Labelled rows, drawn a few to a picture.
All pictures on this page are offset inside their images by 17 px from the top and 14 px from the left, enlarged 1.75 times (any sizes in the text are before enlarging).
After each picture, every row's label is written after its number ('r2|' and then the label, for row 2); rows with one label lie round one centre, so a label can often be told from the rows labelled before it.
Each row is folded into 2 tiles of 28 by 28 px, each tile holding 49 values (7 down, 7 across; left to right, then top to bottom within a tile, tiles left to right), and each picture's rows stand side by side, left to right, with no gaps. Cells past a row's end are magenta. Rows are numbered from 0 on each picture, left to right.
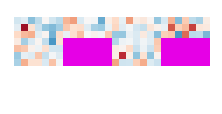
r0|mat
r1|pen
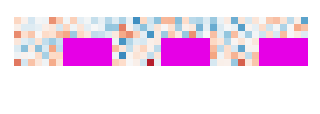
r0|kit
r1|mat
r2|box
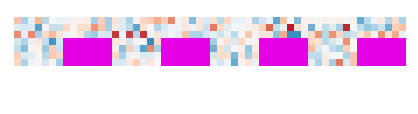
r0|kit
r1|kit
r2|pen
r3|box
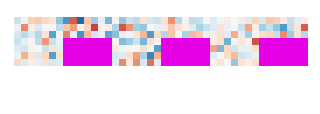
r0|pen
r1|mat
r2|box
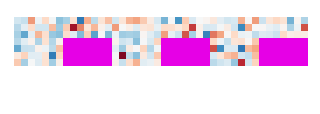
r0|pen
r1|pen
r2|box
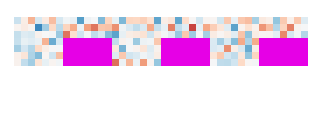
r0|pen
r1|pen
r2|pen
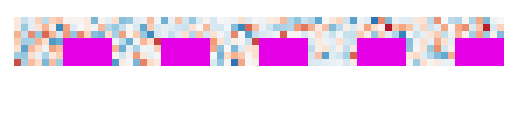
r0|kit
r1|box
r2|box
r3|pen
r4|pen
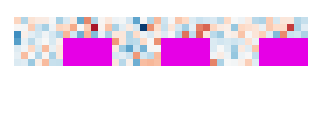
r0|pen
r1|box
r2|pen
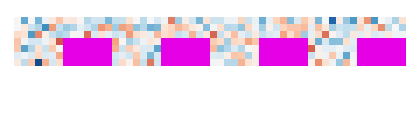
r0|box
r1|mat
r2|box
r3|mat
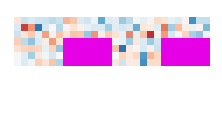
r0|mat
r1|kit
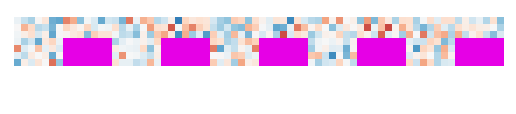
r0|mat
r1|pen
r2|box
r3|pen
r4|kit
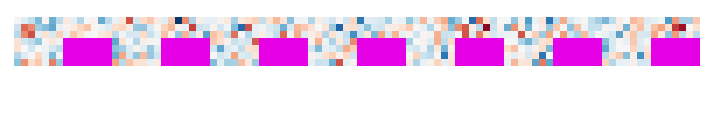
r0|mat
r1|pen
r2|box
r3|box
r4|pen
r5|mat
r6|pen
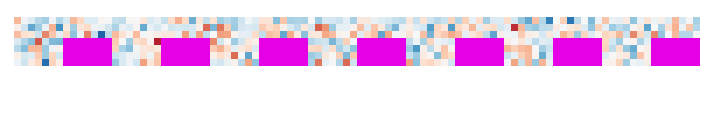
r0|kit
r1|box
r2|mat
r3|mat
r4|kit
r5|mat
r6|kit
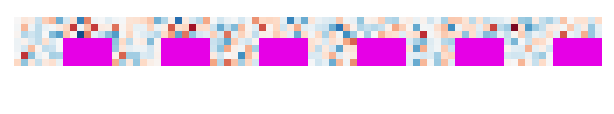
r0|pen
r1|pen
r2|kit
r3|box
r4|kit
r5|mat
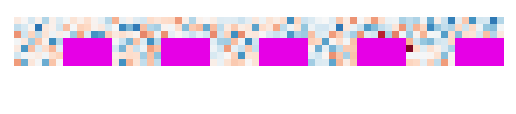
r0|kit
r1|kit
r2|kit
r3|box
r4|mat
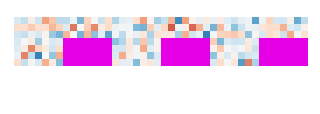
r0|pen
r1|pen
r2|mat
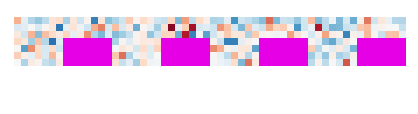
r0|kit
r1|pen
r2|mat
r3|mat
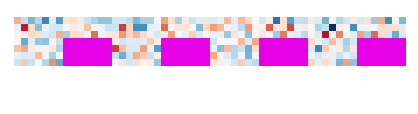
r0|mat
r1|mat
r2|pen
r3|kit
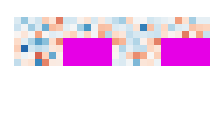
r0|box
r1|box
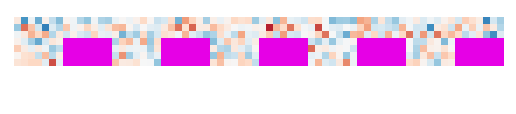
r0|mat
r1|pen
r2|pen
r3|mat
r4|kit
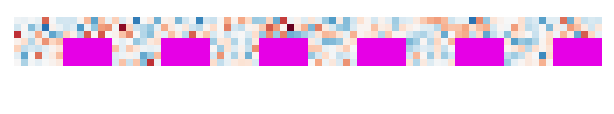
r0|box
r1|mat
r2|pen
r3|mat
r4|pen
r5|mat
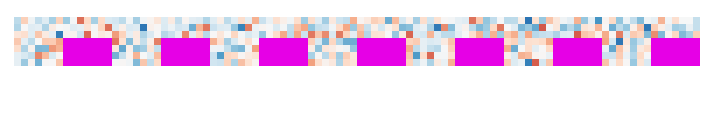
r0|box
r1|box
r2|box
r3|kit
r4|box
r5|box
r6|kit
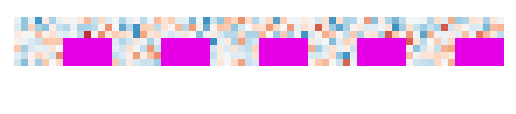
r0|box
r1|kit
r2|pen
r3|mat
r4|box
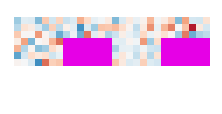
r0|box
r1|pen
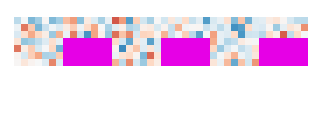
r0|mat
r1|kit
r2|box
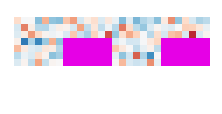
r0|mat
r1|mat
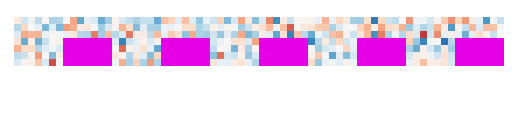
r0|mat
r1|mat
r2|pen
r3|pen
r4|kit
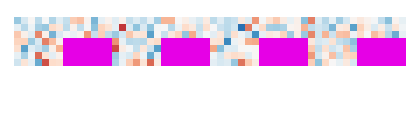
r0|box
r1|mat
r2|box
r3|kit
